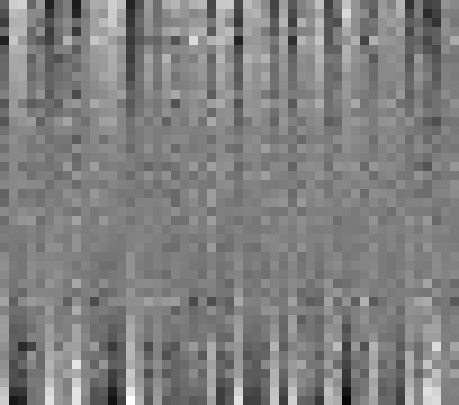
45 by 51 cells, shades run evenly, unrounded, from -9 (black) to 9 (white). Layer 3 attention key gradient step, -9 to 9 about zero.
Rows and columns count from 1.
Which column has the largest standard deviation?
15
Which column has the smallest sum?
20
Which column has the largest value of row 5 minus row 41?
2
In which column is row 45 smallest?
39
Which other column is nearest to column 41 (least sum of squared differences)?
47
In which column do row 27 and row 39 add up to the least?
3
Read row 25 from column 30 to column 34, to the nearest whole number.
1 0 1 0 1
